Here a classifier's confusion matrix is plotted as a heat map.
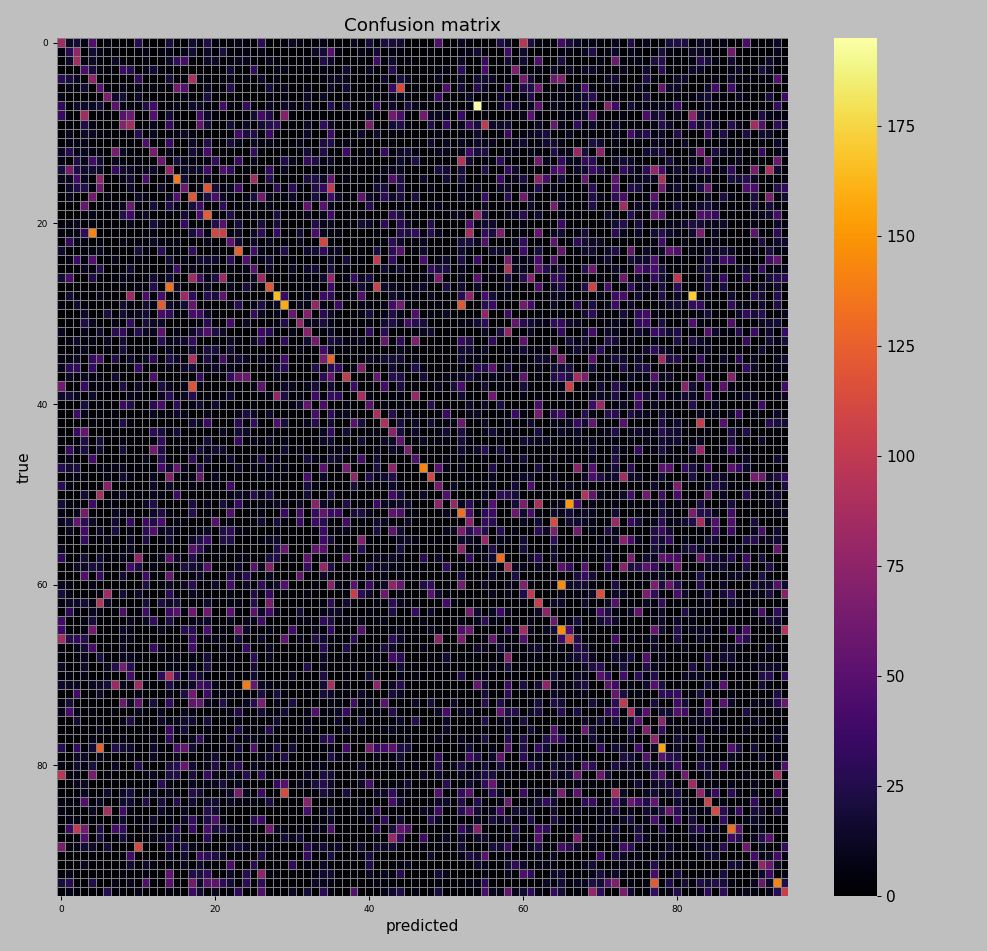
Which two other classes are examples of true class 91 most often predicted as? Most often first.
92, 22
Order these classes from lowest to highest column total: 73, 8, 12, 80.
12, 8, 73, 80
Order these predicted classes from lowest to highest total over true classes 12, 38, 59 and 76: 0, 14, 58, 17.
58, 0, 14, 17
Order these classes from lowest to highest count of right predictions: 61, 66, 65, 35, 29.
61, 66, 35, 65, 29
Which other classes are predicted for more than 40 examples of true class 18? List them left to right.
3, 9, 32, 34, 64, 73
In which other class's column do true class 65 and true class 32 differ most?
60
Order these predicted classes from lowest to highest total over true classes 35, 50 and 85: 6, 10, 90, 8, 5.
10, 90, 8, 6, 5
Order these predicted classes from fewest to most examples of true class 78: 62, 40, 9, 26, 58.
26, 9, 62, 58, 40
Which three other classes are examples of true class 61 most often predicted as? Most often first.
70, 38, 6
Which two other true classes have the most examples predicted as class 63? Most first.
71, 15
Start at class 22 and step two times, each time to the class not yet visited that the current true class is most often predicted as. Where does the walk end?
64
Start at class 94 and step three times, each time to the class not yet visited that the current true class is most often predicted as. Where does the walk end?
3
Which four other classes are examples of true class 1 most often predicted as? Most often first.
2, 87, 35, 58
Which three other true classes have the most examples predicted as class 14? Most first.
27, 70, 48
